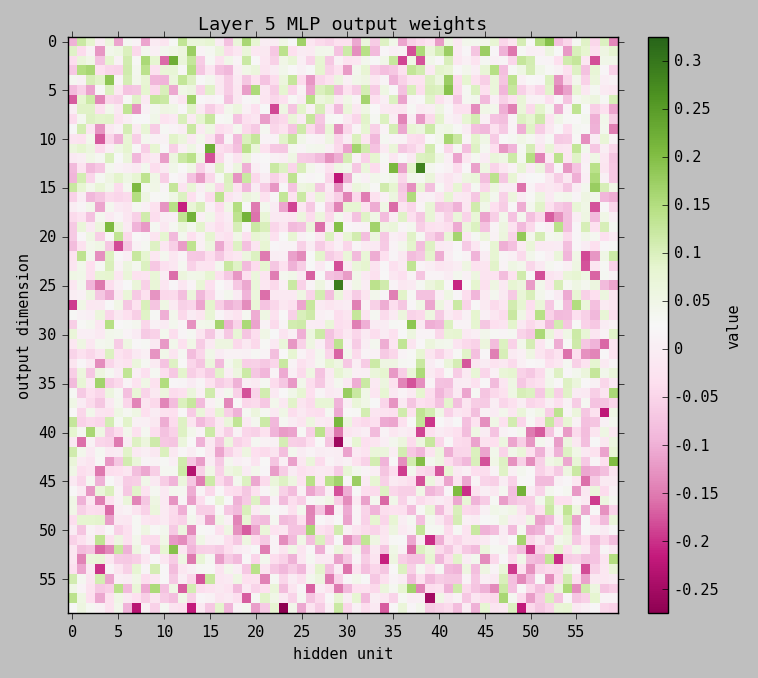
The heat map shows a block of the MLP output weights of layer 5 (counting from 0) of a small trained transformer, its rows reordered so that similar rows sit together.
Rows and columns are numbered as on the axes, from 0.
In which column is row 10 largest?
41
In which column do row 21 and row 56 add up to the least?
12
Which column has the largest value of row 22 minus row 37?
7
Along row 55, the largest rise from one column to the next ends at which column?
15
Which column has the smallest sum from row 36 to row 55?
56
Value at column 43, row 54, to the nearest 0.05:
0.05
